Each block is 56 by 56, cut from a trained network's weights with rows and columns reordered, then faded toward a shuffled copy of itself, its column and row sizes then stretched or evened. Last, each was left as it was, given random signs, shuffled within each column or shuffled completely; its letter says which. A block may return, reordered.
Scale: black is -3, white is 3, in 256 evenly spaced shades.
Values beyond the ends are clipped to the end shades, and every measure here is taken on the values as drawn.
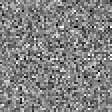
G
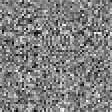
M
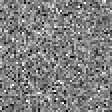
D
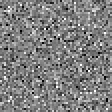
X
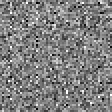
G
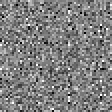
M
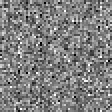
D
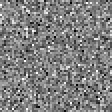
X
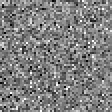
D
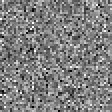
D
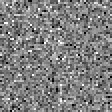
X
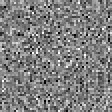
M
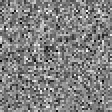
G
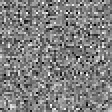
M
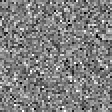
X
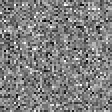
M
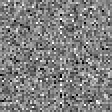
G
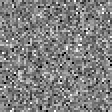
X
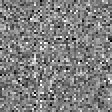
M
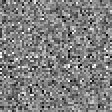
G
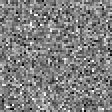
X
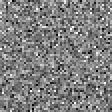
X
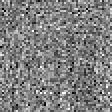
M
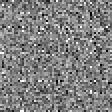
G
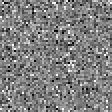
D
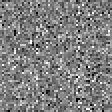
D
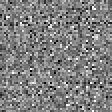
M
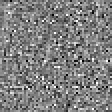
G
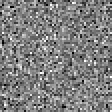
D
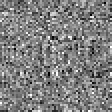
M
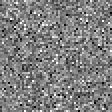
X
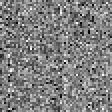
D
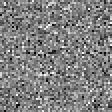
G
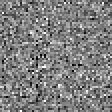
G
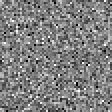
X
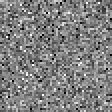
X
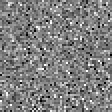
X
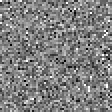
D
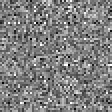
G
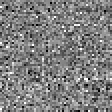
M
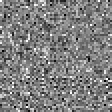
M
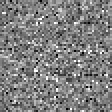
M
